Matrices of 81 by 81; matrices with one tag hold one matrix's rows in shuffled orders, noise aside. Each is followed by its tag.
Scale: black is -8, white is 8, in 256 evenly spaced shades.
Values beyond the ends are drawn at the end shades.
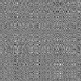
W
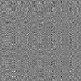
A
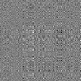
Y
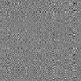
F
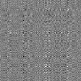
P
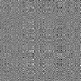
Y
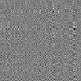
F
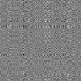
P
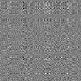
P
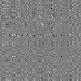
A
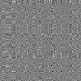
A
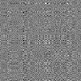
P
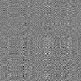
P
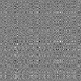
W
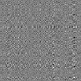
F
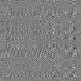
F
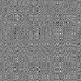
W
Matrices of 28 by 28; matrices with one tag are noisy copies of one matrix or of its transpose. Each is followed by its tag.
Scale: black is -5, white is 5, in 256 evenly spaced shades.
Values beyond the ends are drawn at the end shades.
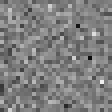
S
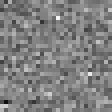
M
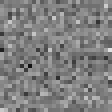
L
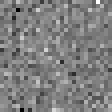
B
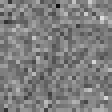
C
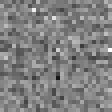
L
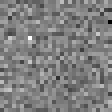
B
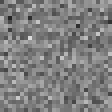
B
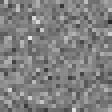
B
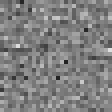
L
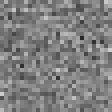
L
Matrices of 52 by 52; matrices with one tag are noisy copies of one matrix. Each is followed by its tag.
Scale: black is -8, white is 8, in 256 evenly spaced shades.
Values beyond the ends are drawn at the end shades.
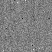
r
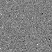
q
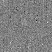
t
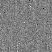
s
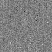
t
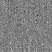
t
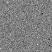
q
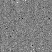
r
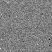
q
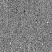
t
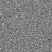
q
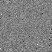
q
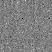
r
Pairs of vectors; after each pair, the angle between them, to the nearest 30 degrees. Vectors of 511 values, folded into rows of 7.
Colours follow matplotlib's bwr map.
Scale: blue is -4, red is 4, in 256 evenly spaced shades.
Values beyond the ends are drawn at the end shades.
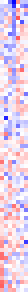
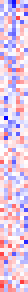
30 degrees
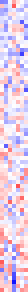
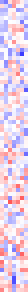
30 degrees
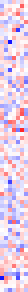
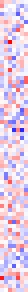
150 degrees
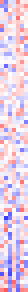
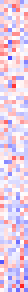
90 degrees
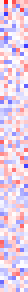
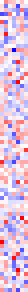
60 degrees
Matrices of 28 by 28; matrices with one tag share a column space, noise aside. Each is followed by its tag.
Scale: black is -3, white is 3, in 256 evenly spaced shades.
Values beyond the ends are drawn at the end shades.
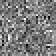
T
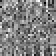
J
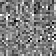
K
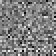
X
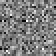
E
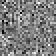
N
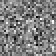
T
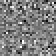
E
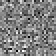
X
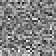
X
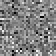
X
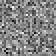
E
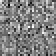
J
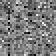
K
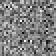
E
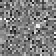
X
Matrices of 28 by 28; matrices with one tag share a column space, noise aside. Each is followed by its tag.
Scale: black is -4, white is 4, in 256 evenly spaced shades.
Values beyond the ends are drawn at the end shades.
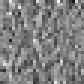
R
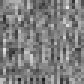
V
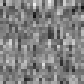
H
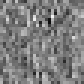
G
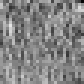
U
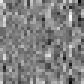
R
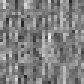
V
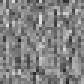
G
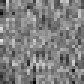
R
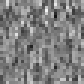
H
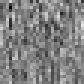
U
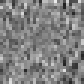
R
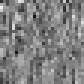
U
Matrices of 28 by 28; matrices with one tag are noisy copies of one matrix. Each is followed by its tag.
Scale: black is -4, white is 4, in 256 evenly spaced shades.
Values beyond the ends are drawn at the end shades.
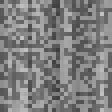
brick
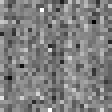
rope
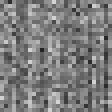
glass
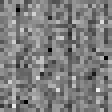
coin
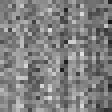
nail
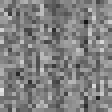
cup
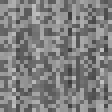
coin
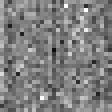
rope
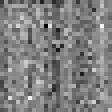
brick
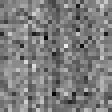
brick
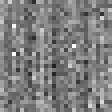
cup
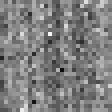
brick
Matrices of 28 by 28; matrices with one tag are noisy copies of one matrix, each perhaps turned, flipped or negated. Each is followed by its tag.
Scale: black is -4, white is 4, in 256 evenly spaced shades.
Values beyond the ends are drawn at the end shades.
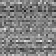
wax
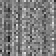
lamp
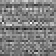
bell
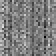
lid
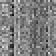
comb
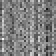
lamp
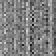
bell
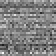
wax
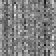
wax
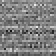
bell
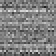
lid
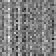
lamp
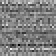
lid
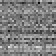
lamp
